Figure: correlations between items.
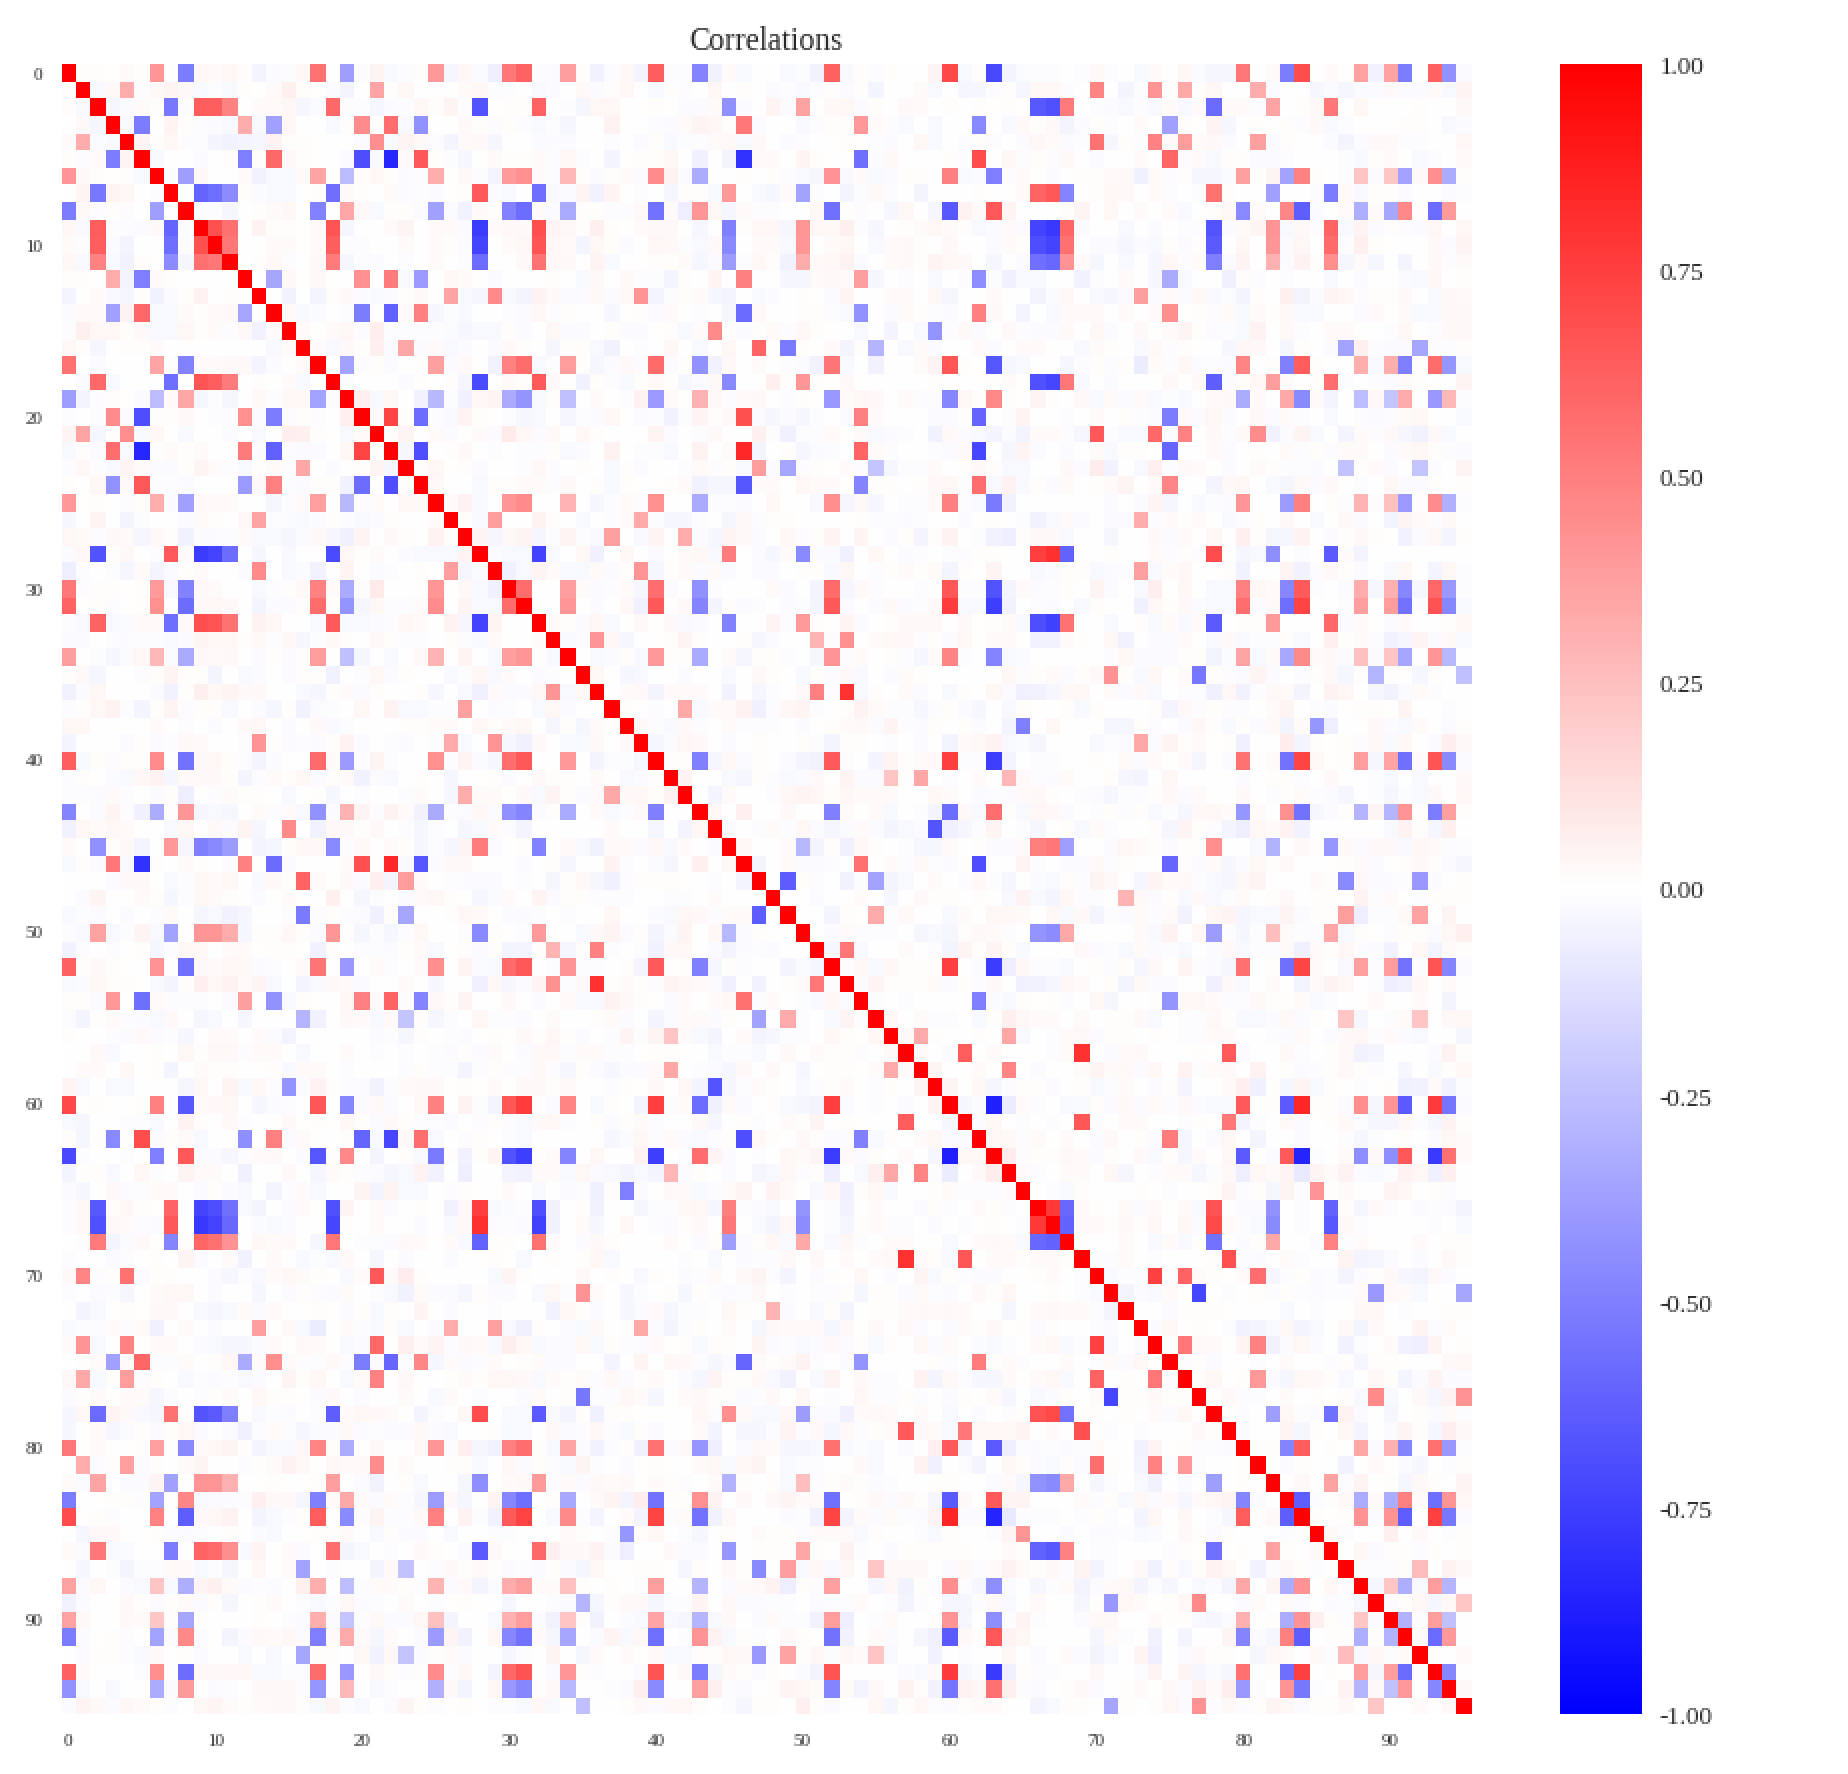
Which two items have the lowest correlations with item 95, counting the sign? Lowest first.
71, 35
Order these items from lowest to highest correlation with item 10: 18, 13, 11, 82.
13, 82, 11, 18
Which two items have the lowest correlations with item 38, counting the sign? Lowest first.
65, 85
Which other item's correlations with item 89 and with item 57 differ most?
69
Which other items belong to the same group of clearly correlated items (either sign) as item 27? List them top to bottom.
37, 42
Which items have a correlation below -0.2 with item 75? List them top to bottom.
3, 12, 20, 22, 46, 54
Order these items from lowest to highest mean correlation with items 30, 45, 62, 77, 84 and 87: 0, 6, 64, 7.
64, 7, 6, 0
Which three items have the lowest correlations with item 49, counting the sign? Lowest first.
47, 16, 23
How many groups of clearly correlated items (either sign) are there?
14
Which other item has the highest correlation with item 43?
63
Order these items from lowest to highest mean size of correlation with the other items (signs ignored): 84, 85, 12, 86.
85, 12, 86, 84
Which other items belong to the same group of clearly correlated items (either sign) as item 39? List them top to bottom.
13, 26, 29, 73
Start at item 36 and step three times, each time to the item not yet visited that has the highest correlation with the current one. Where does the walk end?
33
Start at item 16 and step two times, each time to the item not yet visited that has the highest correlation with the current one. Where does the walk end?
23
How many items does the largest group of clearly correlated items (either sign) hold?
22
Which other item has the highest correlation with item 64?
58
